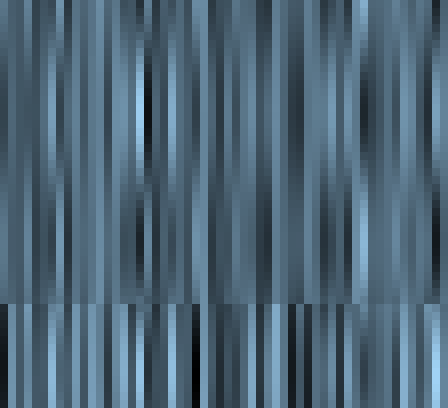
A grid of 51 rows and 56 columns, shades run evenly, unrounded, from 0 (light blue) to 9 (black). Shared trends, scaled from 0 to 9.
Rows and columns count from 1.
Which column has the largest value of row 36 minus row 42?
55
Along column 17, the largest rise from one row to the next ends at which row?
39
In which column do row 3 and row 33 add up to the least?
46
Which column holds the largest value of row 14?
19
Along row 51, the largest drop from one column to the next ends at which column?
26
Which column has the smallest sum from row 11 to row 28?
18
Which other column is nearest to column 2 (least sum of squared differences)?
36
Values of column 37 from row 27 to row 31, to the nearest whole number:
5 5 5 5 5
